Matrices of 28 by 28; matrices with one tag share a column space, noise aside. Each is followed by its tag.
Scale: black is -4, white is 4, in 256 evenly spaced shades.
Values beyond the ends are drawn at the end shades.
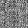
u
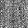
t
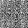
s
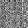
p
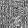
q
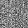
s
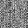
t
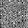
p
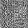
s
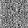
u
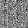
u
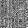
t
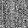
t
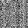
u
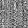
t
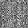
p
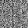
u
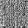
q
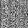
s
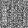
t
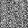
p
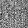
s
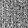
q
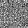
u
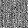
t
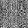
t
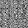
s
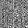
t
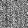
u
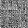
t
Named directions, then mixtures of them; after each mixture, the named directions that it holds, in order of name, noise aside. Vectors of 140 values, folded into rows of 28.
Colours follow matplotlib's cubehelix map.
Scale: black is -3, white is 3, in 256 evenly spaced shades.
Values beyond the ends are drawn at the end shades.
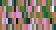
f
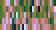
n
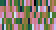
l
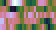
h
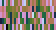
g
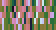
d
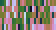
d, l, n.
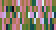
d, g, h.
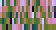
g, n.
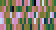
d, h, l.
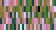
g, n.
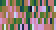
l, n.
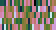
l.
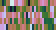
f, g, h.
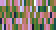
l.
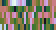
d, g, h.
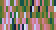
n.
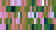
d, g, h.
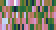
h, n.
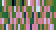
d, g, h.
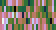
f, h, n.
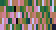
f, h.
